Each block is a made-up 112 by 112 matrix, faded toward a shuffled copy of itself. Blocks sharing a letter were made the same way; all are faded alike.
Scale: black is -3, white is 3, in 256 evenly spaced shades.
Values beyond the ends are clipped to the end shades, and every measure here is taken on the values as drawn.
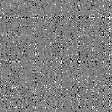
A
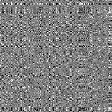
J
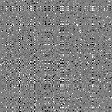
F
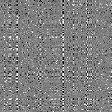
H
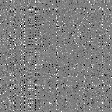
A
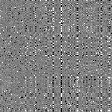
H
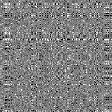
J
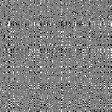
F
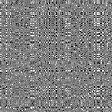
H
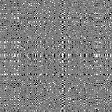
F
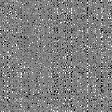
A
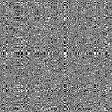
J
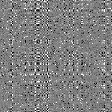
F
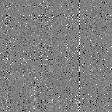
A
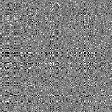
J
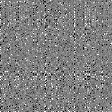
A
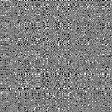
J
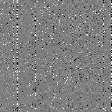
A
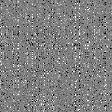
A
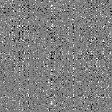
A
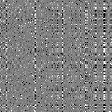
H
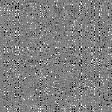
A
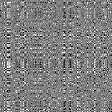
H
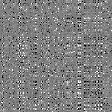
F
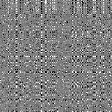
H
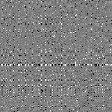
F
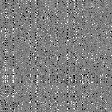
A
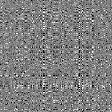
J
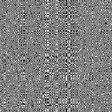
H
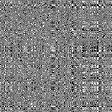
J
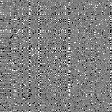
F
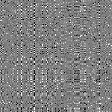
H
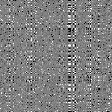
H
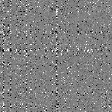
A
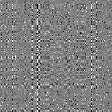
H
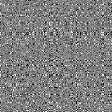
J
